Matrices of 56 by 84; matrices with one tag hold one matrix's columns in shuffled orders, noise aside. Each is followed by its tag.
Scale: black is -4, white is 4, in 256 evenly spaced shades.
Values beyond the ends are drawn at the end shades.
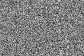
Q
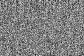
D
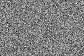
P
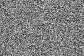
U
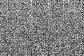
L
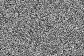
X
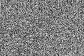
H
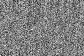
D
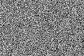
Q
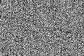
H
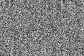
H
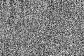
D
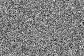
Q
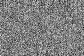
D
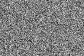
Q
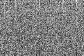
L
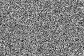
Q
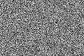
P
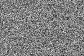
X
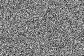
X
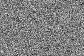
X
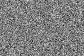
Q
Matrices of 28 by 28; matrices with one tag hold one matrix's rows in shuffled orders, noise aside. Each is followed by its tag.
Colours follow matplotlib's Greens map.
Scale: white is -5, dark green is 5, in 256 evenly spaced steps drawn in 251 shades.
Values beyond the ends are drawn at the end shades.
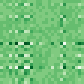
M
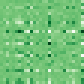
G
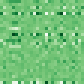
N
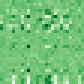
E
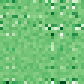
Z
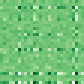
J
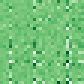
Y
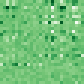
Z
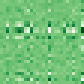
G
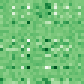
E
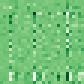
Y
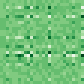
G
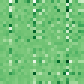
Y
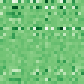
N
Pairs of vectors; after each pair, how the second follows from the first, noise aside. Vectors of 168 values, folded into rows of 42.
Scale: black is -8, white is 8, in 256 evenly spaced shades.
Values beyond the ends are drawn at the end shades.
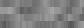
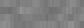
negated, shrunk.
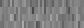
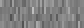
negated.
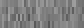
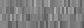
reversed, negated.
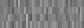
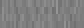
reversed, shrunk.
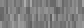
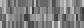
reversed, scaled up.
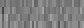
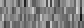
reversed, scaled up.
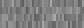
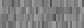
negated.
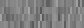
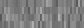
negated.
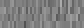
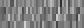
negated, scaled up.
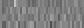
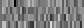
negated, scaled up.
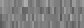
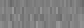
reversed, shrunk.
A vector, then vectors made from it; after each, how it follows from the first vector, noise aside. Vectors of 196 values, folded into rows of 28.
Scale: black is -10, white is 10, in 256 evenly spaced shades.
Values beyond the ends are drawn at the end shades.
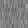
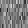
wrapped around, negated, scaled up.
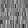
reversed, negated, scaled up.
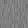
negated, shrunk.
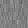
wrapped around, shrunk.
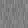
shrunk.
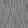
negated, shrunk.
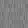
negated, shrunk.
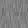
wrapped around, shrunk.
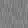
shrunk.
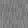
shrunk.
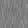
shrunk.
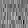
wrapped around, negated, scaled up.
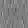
partly zeroed.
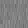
reversed, negated, shrunk.
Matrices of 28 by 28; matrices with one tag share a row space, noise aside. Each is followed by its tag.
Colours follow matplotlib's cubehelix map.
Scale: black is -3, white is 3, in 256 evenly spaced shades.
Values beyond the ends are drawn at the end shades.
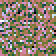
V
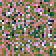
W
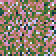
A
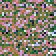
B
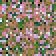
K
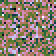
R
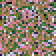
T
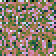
T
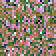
W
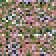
K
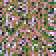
T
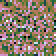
V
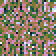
A
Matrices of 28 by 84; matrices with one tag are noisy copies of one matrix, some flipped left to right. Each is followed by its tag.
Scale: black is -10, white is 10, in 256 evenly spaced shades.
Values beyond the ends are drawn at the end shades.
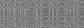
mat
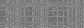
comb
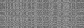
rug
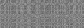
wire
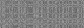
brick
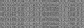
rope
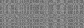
wire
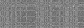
comb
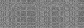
comb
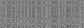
brick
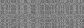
wire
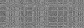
comb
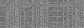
comb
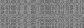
wire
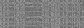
rope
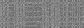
rope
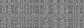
wire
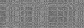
comb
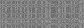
brick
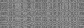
rug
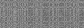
mat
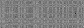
brick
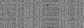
rope
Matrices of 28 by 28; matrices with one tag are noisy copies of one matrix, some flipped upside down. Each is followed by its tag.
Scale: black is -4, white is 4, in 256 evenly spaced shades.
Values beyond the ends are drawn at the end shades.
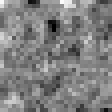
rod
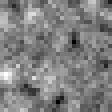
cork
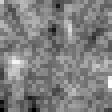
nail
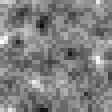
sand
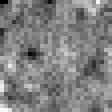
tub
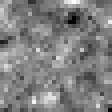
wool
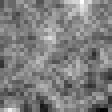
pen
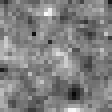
wool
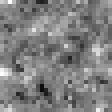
sand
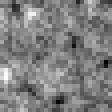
cork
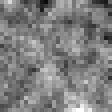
pen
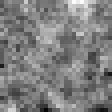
pen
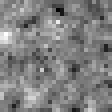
cork
